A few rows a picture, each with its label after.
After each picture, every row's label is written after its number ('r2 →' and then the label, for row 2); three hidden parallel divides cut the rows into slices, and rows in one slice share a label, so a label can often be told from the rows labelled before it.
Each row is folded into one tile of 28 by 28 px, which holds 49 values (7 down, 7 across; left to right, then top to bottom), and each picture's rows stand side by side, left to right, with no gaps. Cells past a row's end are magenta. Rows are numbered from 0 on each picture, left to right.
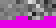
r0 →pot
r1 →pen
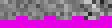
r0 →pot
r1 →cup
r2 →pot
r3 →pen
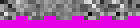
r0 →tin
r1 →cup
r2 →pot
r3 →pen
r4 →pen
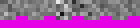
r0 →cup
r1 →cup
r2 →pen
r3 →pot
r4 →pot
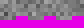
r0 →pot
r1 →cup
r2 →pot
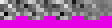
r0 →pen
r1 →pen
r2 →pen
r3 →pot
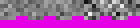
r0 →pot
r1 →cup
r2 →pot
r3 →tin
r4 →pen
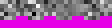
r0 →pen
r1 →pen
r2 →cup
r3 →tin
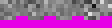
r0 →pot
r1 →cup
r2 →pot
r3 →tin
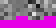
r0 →pot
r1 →tin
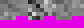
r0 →cup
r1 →tin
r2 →cup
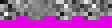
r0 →tin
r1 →pot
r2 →pen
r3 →pen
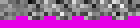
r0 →pot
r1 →tin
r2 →tin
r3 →tin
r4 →pen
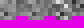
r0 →pot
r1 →pot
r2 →pen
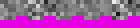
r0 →cup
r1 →pen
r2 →cup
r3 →cup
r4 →pen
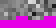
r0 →cup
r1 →pen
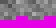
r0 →cup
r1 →cup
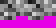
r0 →tin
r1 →tin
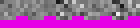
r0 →cup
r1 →pot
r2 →tin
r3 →cup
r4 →tin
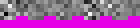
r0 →pen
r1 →cup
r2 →cup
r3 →tin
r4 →pot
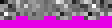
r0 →tin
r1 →pot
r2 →pen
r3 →pen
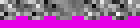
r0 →pen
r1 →pen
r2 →pot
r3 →tin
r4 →tin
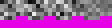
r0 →tin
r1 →tin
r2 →pen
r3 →pot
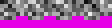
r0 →tin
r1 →pen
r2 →pen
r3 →tin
